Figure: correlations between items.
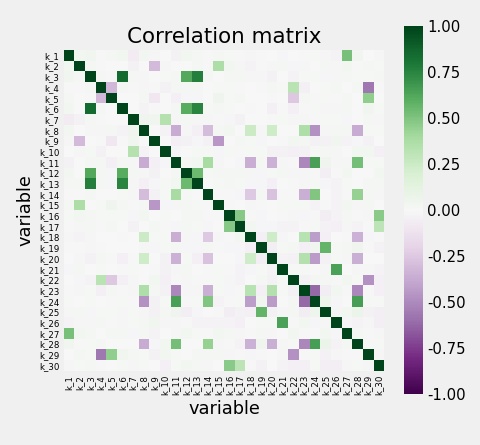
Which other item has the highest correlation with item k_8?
k_23
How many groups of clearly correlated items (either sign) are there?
9
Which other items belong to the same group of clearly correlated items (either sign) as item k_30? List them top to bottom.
k_16, k_17
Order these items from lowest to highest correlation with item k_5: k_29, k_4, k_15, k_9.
k_4, k_9, k_15, k_29
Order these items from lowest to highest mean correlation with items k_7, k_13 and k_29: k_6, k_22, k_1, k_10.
k_22, k_1, k_10, k_6
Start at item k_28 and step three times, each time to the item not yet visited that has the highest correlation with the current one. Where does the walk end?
k_14
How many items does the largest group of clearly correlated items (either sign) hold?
8
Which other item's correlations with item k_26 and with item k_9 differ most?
k_21
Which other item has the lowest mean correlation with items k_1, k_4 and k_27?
k_29
